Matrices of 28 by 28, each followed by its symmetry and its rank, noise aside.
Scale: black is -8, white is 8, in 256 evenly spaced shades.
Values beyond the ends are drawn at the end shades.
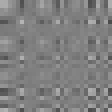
symmetric, rank one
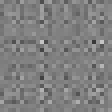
no symmetry, rank two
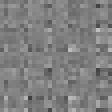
antisymmetric, rank two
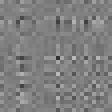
symmetric, rank two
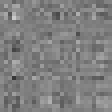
no symmetry, rank three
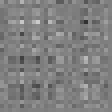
no symmetry, rank two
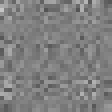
no symmetry, rank three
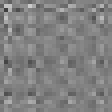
no symmetry, rank two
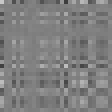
symmetric, rank one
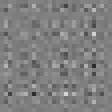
antisymmetric, rank two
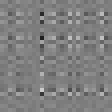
no symmetry, rank one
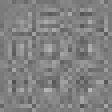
symmetric, rank three
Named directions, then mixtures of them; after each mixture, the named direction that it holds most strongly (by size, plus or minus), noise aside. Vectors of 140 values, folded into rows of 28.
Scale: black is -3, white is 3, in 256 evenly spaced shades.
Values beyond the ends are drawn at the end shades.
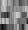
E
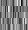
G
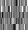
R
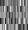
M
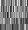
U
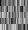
M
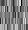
G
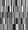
R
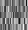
M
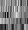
U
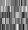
E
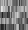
E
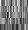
U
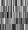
U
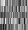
M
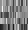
E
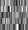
R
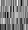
U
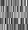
M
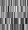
U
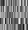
M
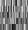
U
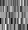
M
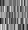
M
